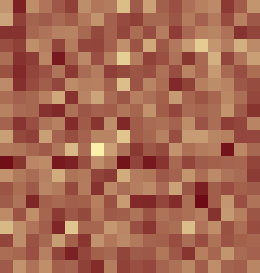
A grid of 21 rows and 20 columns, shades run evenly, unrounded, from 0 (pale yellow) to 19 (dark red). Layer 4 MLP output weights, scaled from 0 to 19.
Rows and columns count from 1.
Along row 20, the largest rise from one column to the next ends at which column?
5
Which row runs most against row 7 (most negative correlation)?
21
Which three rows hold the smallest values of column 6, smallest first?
18, 12, 7
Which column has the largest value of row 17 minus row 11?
10
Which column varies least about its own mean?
13
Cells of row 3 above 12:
8
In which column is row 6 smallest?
17
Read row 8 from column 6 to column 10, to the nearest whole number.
16 9 6 11 13
